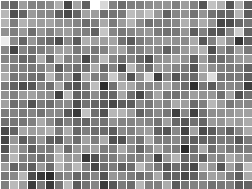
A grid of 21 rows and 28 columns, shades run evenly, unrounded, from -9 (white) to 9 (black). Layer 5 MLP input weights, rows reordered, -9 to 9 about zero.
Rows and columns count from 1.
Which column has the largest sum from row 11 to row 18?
21
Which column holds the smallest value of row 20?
3
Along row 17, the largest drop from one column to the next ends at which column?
2
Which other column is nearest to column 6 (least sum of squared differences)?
4
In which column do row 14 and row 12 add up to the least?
24
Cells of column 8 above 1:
5
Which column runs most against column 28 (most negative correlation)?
11
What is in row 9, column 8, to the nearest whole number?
-2
